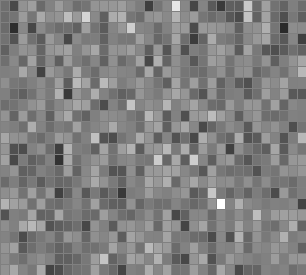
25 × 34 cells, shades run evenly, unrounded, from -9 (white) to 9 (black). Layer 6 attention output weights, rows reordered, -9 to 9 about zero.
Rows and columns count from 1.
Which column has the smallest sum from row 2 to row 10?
20
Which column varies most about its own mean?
22
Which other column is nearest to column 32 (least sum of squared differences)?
2
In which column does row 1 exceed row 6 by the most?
25
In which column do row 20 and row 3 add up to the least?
29
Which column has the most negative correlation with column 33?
21
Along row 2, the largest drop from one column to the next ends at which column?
28
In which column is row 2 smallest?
10
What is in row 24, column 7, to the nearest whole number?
2
